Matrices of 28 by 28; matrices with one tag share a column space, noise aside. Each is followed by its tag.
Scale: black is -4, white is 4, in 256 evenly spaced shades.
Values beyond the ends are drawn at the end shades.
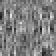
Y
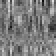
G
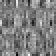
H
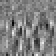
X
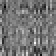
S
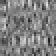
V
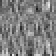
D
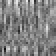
G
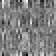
H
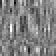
G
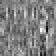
Y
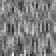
D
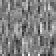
D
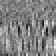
X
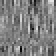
G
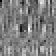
G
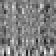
S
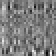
S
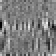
X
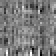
S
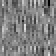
G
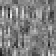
Y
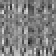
S
